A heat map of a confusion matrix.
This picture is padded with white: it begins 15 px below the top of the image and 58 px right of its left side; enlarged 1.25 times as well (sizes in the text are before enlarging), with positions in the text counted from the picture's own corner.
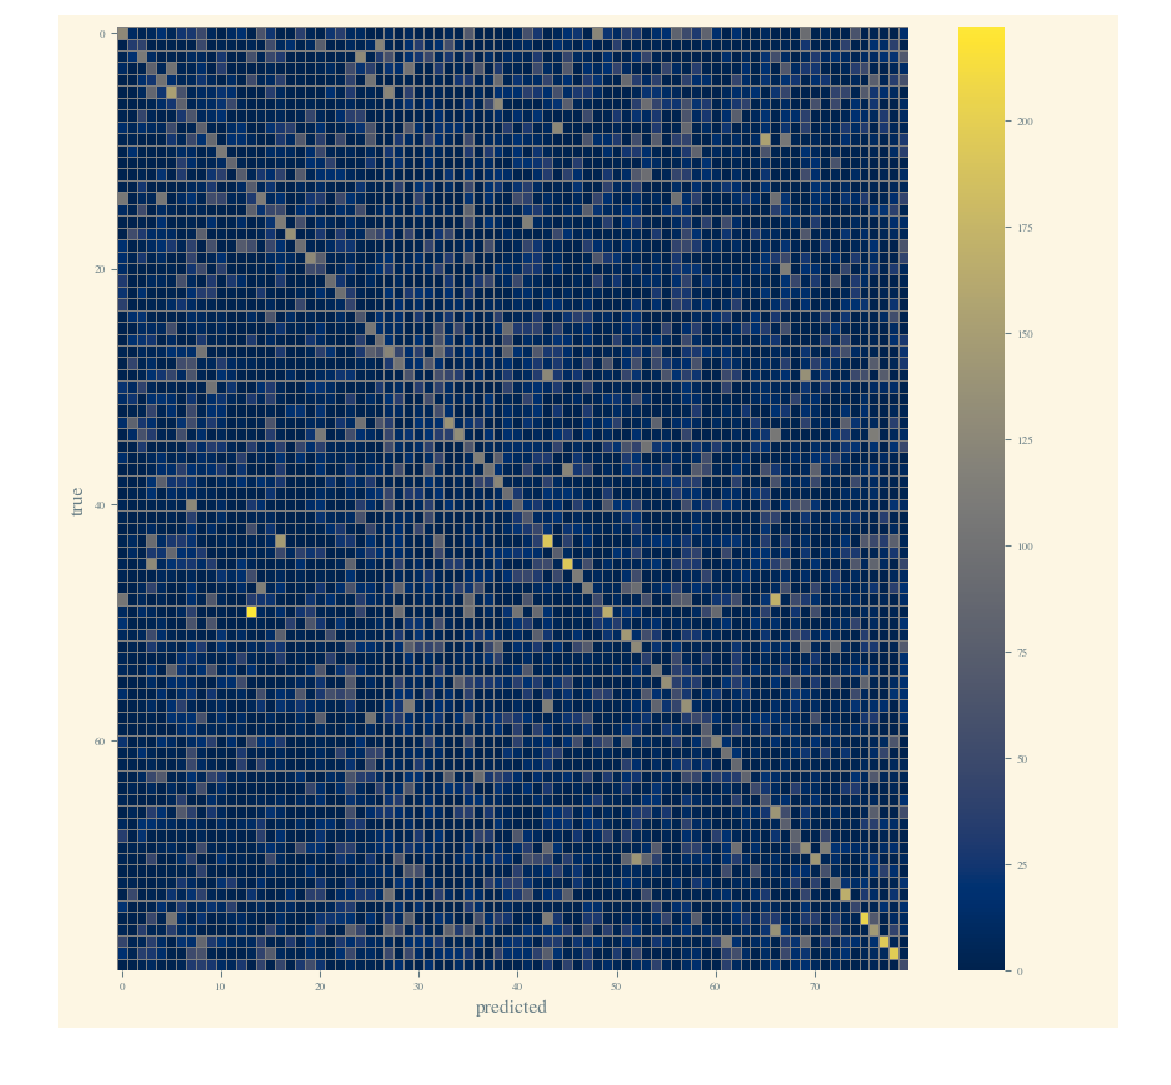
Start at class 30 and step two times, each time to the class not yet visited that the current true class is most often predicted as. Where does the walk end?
65
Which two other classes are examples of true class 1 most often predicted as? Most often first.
26, 20
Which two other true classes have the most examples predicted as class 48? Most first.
0, 19
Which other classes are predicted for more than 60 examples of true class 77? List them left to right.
8, 61, 69
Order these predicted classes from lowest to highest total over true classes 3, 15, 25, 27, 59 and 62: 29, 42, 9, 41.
9, 41, 29, 42
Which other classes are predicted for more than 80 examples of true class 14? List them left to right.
0, 4, 56, 66
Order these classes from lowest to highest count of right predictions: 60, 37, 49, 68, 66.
68, 37, 60, 66, 49
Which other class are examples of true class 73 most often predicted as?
27
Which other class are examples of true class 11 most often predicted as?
72
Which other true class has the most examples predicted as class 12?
18
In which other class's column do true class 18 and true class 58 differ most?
25
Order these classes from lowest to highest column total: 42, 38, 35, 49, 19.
19, 49, 38, 42, 35
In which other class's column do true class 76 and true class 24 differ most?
66
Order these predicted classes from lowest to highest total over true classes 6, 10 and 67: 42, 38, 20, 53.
42, 20, 53, 38
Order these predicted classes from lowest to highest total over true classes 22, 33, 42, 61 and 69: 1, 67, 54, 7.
67, 1, 7, 54
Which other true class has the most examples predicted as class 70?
37
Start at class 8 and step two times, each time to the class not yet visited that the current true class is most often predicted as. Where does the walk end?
5
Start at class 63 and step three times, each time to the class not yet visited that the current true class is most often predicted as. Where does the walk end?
4
